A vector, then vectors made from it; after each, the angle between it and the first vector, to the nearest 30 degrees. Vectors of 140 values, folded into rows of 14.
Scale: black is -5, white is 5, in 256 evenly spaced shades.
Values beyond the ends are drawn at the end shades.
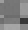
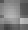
150 degrees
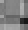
30 degrees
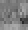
30 degrees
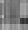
30 degrees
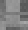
120 degrees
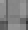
60 degrees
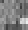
150 degrees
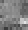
150 degrees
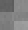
90 degrees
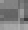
60 degrees
